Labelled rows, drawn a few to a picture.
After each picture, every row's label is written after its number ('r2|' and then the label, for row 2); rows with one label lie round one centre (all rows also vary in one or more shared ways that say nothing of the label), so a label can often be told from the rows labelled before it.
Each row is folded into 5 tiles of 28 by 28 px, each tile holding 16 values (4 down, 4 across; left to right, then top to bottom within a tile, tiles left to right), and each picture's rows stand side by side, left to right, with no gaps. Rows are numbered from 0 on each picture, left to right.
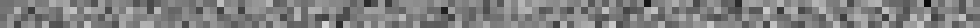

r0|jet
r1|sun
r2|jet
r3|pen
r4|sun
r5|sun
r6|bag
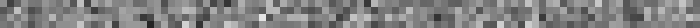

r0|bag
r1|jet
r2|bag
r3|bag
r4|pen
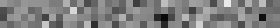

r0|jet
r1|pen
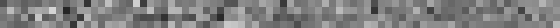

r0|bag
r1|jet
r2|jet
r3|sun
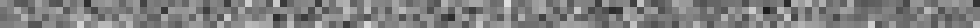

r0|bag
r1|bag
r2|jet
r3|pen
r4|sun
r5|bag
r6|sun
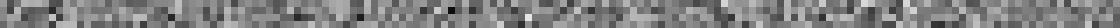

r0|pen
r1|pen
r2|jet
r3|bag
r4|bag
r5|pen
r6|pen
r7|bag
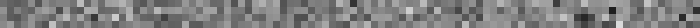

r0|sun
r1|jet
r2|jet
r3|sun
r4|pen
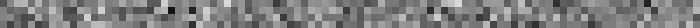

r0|pen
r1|pen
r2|jet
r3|pen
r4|bag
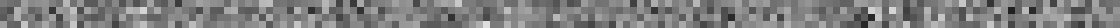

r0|jet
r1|sun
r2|sun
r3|pen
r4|bag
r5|pen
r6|pen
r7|bag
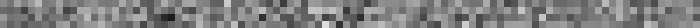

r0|pen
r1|pen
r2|jet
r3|jet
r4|jet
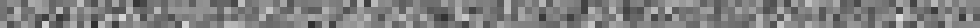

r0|jet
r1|jet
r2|bag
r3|pen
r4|sun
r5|bag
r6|bag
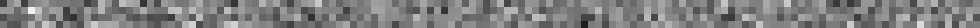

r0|jet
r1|jet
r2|pen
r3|sun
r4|pen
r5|pen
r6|bag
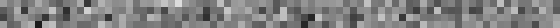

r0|sun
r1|pen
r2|pen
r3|sun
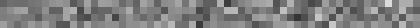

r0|jet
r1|sun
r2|sun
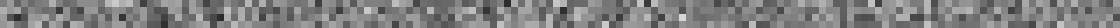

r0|sun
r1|pen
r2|sun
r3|bag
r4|bag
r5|sun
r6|jet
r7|bag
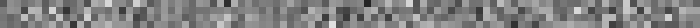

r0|bag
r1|bag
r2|sun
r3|sun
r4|jet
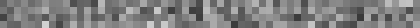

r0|jet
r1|sun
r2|sun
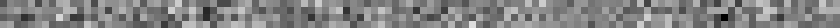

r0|jet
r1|pen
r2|pen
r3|sun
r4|bag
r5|jet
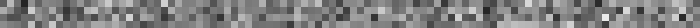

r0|sun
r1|pen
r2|pen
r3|bag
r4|sun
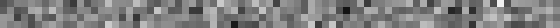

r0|bag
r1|sun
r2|sun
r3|bag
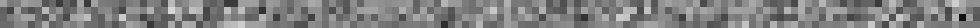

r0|bag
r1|jet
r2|pen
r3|pen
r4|jet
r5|jet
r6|sun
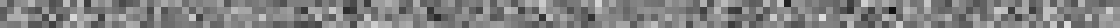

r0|bag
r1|pen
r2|bag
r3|sun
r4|pen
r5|bag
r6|pen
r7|jet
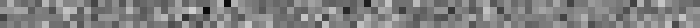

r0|jet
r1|bag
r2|bag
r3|jet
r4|bag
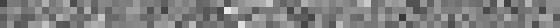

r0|jet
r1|sun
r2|pen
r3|bag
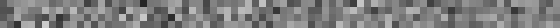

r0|jet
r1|pen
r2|bag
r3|bag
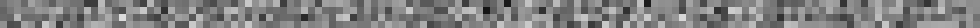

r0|jet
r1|sun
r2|jet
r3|bag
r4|bag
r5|jet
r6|jet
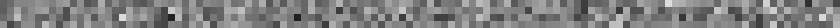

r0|jet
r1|pen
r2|sun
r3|jet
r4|sun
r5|jet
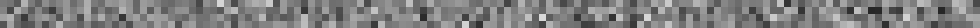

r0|pen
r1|sun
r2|sun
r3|jet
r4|bag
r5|sun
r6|sun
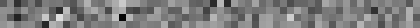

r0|sun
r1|bag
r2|bag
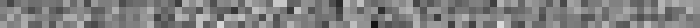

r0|bag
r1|bag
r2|sun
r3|bag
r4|jet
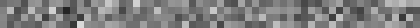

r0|bag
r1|jet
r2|sun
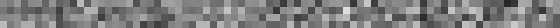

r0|sun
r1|pen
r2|jet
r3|jet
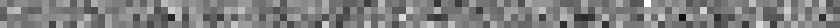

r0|bag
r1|pen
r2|jet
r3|sun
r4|pen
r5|pen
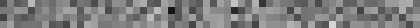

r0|jet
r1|bag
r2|sun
